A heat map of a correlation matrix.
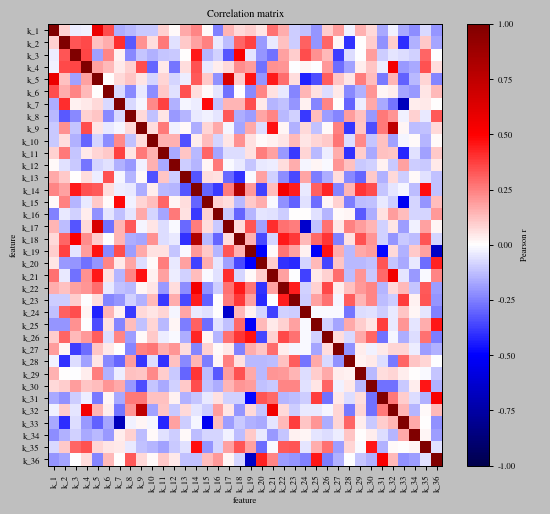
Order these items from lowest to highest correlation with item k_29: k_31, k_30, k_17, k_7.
k_30, k_7, k_31, k_17
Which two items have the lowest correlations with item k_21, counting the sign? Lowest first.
k_24, k_3
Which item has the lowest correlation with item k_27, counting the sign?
k_3
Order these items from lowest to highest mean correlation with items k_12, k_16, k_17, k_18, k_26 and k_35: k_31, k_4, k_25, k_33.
k_31, k_33, k_25, k_4
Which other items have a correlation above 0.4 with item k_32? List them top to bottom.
k_4, k_9, k_21
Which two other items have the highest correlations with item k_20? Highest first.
k_36, k_31
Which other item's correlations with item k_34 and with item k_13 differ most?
k_6
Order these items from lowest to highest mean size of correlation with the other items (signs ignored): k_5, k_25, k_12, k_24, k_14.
k_12, k_24, k_25, k_5, k_14
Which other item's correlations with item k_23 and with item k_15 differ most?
k_33
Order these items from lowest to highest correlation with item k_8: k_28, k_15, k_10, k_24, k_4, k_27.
k_24, k_27, k_10, k_15, k_4, k_28
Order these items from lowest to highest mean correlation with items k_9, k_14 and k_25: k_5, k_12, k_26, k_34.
k_34, k_12, k_5, k_26
